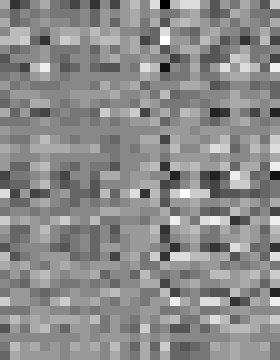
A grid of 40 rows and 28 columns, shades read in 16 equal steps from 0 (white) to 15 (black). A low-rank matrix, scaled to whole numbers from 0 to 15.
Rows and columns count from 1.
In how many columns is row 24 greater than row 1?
13
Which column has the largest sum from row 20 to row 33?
17
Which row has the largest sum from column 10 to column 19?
8
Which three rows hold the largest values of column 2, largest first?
1, 22, 29
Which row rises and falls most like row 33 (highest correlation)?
24
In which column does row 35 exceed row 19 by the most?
28
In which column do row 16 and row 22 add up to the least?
19
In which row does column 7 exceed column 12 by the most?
20
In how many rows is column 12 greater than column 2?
13
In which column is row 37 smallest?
15
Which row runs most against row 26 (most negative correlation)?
4
